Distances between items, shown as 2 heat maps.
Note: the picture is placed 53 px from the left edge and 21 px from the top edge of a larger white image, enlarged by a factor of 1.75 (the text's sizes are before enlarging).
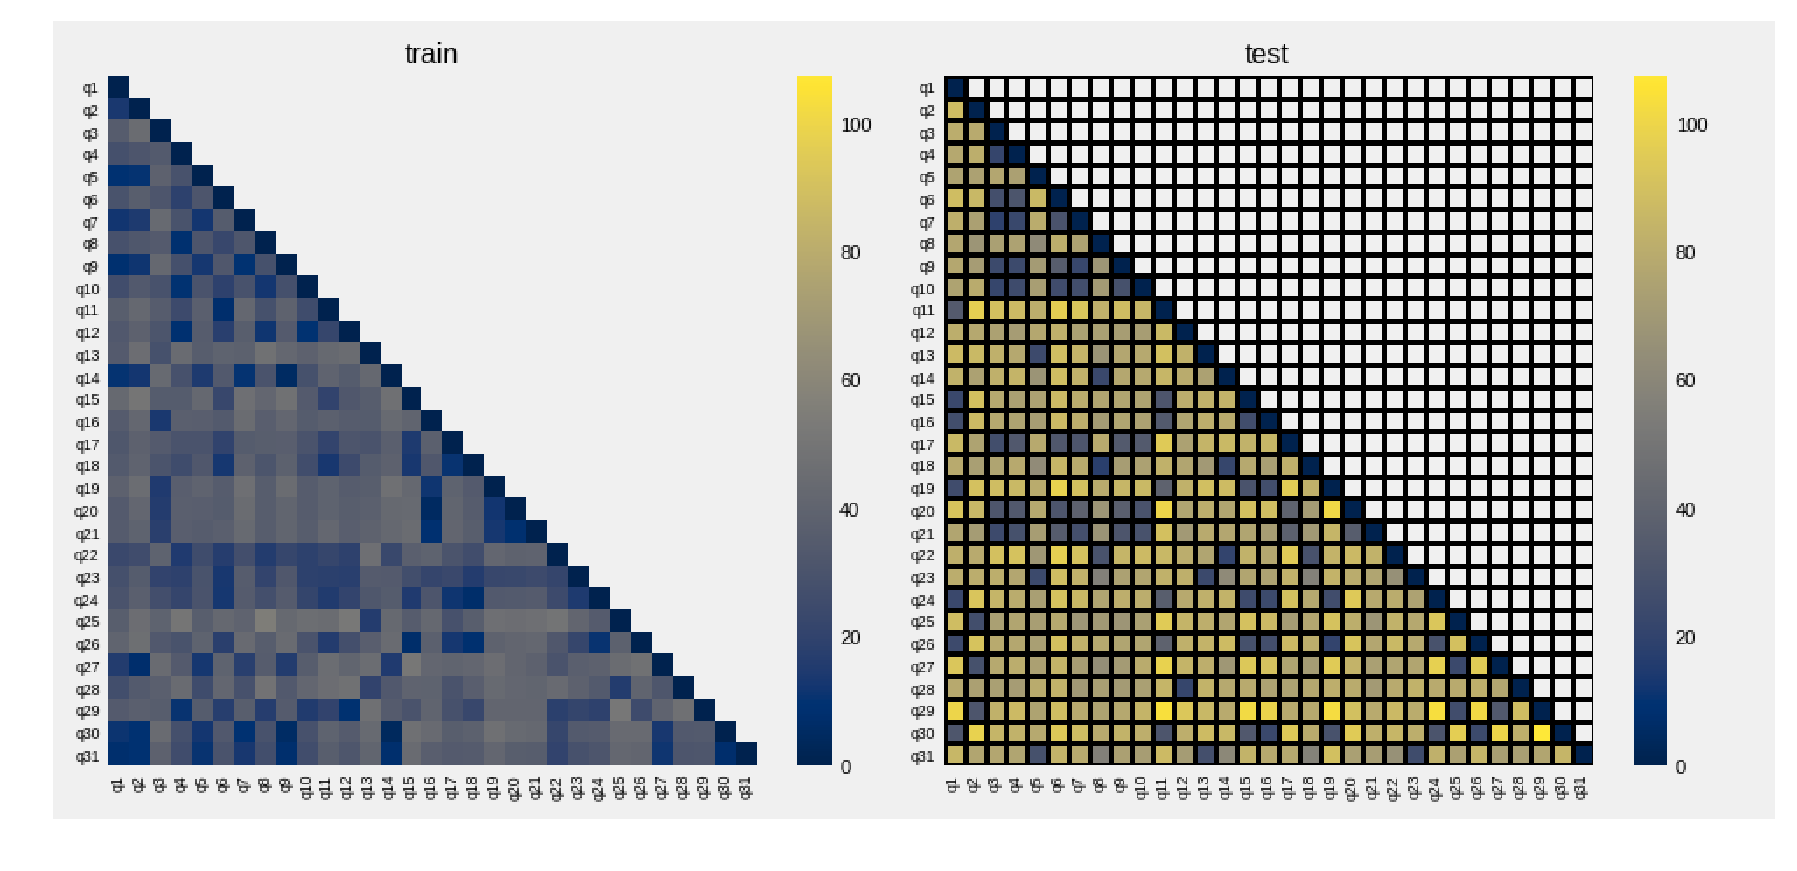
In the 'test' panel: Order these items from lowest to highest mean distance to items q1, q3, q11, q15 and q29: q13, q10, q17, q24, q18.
q24, q10, q17, q18, q13
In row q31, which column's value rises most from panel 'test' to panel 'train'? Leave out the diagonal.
q13
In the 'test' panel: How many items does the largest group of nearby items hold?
9
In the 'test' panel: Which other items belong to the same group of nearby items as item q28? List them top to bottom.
q12
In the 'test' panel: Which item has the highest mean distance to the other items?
q29
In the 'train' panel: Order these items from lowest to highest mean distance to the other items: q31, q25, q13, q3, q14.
q31, q14, q3, q13, q25
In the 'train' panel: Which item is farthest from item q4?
q25
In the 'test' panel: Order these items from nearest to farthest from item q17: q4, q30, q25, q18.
q4, q25, q18, q30
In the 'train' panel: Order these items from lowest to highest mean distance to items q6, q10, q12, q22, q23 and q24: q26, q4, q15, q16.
q4, q26, q15, q16
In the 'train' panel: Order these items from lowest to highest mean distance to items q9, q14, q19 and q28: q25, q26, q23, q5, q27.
q5, q27, q23, q25, q26
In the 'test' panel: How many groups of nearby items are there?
6
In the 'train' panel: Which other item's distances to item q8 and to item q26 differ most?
q15
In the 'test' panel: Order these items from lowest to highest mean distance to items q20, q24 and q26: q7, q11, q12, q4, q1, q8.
q1, q11, q4, q7, q8, q12
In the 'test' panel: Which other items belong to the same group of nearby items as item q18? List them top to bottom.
q8, q14, q22
